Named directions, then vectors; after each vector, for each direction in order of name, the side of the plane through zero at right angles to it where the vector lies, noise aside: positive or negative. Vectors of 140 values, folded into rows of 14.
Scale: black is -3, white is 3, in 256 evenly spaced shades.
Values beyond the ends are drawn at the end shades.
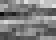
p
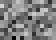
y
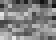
negative, negative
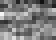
negative, negative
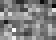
negative, negative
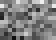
positive, positive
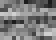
negative, positive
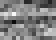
negative, positive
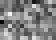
negative, negative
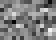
negative, positive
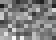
negative, negative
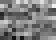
positive, positive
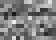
positive, negative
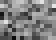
positive, positive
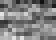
negative, negative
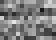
positive, negative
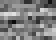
negative, positive
